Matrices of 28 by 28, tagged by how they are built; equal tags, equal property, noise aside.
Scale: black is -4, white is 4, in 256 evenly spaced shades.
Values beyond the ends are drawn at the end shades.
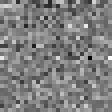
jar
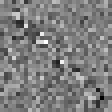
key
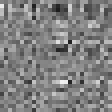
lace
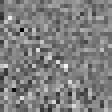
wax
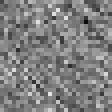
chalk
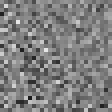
wax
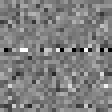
jar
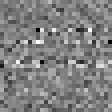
jar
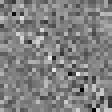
key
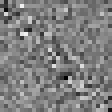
key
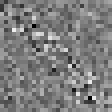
key
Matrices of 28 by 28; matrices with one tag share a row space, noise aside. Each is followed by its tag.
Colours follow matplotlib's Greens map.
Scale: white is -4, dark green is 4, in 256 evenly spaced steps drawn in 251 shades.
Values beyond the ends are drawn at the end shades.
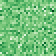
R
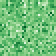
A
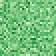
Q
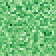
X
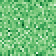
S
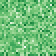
A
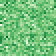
Q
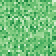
S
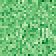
A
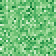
Q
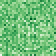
Q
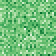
Q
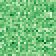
R
